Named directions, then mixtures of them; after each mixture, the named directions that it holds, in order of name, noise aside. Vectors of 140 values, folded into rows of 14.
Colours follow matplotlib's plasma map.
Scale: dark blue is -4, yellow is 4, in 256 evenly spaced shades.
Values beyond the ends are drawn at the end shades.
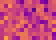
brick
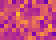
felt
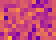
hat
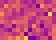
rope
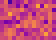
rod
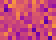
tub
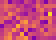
brick, rod, rope.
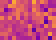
tub.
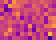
tub.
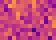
tub.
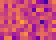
brick, felt, hat.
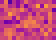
rod.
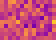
brick, felt, rod.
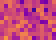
brick.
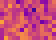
brick.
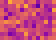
hat, rod.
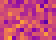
brick, hat, rod.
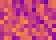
brick, tub.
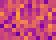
felt, rope, tub.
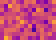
brick, hat, tub.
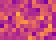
felt.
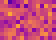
rod.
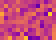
hat, rope.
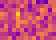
felt, hat.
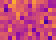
tub.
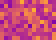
brick.
